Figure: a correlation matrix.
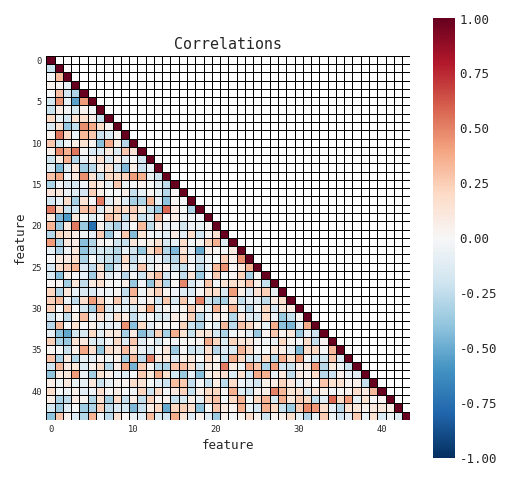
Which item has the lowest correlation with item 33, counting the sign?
2
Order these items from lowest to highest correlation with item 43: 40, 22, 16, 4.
4, 40, 22, 16
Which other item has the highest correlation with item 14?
18
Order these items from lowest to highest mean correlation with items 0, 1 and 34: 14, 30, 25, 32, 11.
32, 25, 30, 11, 14
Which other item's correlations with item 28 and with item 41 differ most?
31
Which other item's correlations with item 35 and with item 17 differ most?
6
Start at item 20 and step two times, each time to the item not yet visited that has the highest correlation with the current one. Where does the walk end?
11
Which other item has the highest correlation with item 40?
27
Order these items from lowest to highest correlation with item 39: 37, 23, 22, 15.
23, 37, 22, 15
